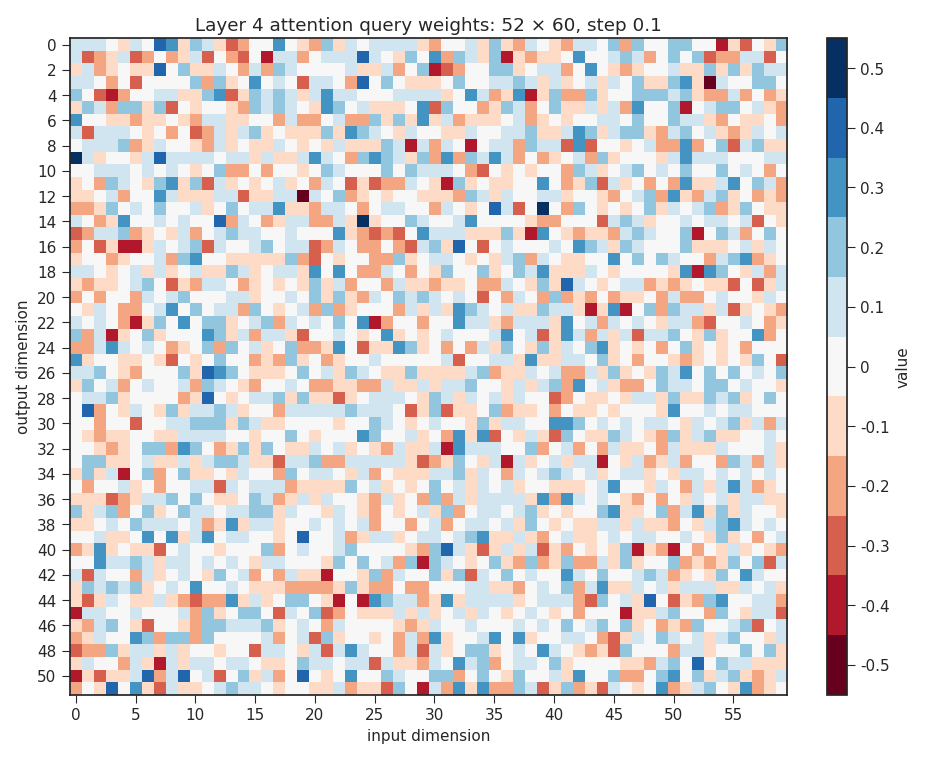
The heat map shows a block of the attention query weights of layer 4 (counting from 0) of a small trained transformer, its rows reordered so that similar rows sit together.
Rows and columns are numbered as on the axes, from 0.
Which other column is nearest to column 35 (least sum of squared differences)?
26
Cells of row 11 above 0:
18
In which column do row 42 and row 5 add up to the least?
51
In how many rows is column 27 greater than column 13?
19
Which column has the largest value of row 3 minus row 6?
24
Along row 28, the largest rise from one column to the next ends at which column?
11
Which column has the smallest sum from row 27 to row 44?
29
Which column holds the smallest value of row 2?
30
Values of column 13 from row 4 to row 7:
-0.3 -0.1 -0.1 -0.1
